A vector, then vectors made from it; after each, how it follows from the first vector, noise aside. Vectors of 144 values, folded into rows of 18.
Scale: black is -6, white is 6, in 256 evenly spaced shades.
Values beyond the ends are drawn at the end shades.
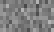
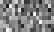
wrapped around, scaled up.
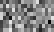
wrapped around, negated, scaled up.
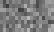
sign-scrambled.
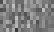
reversed, negated.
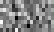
reversed, scaled up.
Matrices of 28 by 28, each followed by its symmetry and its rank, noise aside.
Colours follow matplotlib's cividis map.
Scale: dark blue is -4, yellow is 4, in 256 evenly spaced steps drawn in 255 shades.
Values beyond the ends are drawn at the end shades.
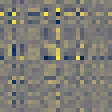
no symmetry, rank two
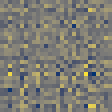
no symmetry, rank three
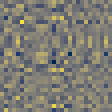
no symmetry, rank three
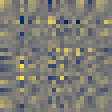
no symmetry, rank three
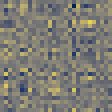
antisymmetric, rank two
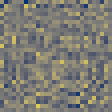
no symmetry, rank three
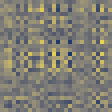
no symmetry, rank two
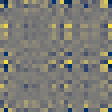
no symmetry, rank two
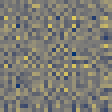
no symmetry, rank three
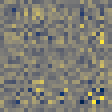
no symmetry, rank three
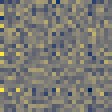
no symmetry, rank four
